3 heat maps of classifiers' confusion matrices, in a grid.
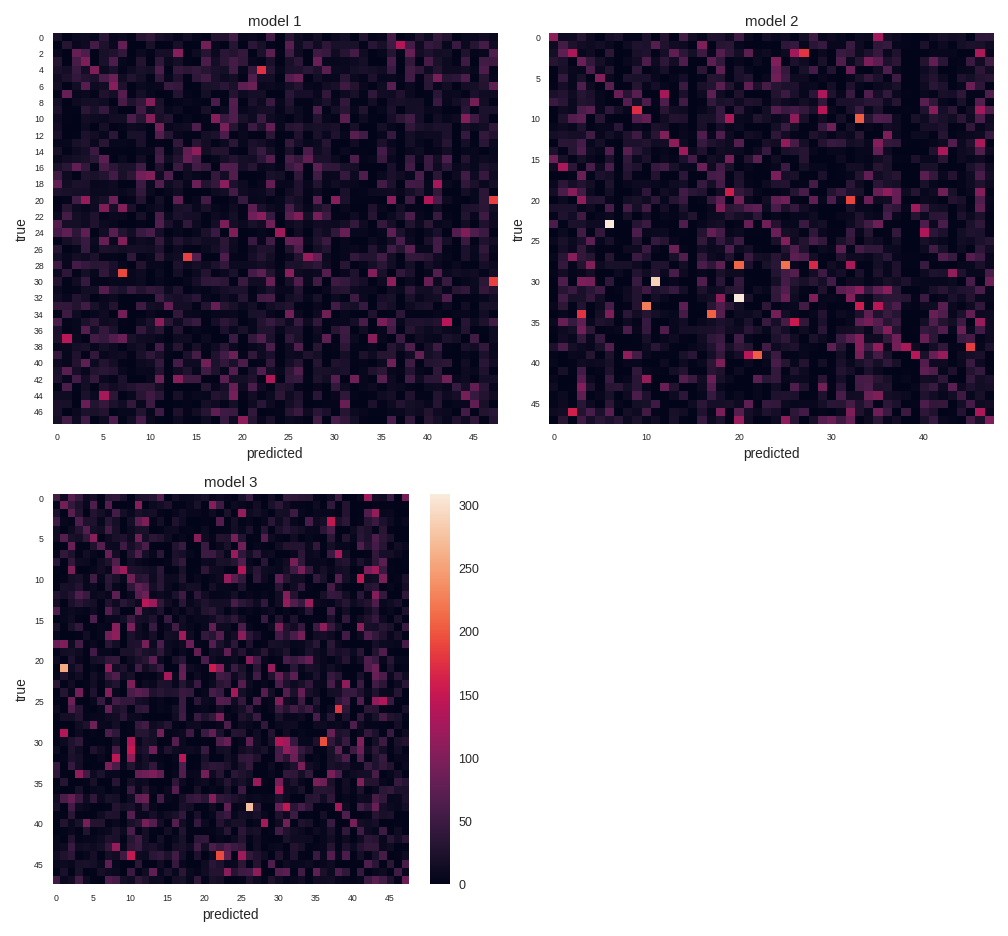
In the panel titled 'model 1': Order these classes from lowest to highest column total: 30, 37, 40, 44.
37, 30, 40, 44
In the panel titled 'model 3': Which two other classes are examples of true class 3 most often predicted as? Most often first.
37, 12
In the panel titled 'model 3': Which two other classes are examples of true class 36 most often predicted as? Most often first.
30, 16
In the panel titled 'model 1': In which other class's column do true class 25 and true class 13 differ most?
7
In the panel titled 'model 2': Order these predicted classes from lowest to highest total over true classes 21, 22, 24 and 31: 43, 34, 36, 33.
43, 34, 33, 36
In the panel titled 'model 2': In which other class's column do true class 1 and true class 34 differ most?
17
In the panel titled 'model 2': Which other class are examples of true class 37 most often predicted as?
33
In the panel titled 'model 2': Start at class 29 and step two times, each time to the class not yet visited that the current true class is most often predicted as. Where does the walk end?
3
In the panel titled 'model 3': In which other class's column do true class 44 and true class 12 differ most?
22
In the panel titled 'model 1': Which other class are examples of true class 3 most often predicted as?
28
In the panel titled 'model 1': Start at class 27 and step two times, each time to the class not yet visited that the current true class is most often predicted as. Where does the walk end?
15
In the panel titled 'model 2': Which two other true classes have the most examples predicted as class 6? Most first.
23, 34
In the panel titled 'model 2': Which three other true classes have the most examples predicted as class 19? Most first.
10, 15, 26
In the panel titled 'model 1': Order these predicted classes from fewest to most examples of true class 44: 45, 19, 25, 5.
25, 45, 19, 5
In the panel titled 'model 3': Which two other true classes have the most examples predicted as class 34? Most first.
13, 20
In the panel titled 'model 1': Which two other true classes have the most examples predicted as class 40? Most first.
20, 30
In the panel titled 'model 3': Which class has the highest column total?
43
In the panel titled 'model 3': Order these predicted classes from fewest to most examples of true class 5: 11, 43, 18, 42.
18, 42, 43, 11
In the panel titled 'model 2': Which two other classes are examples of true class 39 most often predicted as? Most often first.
22, 21
